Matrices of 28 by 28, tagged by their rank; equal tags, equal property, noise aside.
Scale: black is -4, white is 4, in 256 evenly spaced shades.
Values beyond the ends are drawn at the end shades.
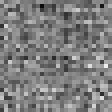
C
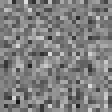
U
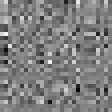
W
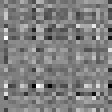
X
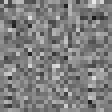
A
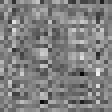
W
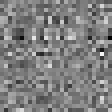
W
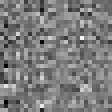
U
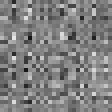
X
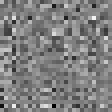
W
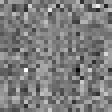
U
